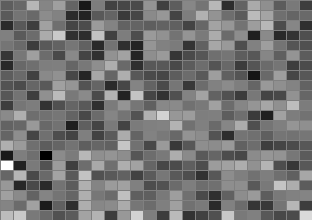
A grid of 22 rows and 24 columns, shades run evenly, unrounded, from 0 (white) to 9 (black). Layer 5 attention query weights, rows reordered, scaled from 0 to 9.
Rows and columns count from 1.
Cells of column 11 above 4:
19
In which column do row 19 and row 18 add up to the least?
7
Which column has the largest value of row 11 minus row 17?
1
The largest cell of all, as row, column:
16, 4
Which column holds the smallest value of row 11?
23
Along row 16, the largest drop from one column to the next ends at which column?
5
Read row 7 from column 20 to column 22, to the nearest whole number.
6 5 5
